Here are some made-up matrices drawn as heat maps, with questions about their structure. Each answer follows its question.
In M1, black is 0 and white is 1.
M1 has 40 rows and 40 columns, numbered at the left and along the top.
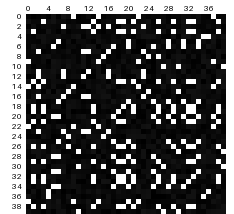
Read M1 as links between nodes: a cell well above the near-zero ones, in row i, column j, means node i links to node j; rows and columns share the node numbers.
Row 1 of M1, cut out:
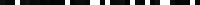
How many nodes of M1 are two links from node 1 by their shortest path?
1
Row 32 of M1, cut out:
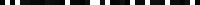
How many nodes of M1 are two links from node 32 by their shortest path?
1
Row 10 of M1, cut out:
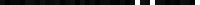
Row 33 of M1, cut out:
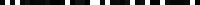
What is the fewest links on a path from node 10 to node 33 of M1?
5
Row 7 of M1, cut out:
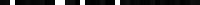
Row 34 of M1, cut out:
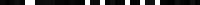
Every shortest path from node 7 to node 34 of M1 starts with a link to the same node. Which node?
node 2
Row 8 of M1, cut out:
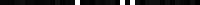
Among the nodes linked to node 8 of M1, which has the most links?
node 26
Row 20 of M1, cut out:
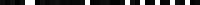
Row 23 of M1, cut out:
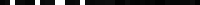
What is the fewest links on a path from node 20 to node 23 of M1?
4
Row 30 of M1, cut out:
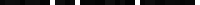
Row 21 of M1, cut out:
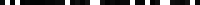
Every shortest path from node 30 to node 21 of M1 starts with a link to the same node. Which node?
node 15
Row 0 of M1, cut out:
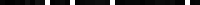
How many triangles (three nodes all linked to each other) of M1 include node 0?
6
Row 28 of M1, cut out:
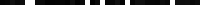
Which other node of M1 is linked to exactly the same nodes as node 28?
node 31
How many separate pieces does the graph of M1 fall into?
3
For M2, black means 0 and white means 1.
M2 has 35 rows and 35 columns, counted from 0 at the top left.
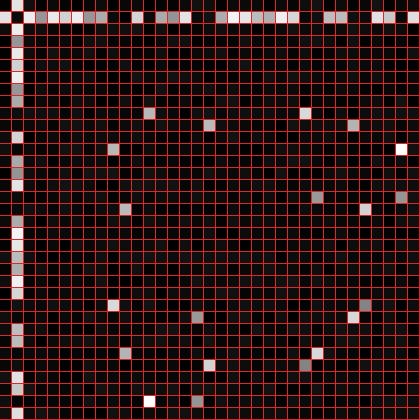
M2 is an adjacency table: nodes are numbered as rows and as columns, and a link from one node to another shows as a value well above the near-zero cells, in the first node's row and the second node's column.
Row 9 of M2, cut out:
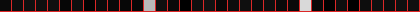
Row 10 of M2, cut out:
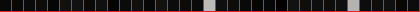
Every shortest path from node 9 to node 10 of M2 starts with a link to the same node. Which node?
node 25
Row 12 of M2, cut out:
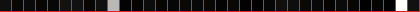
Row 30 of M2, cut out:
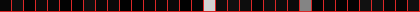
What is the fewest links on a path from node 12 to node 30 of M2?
3
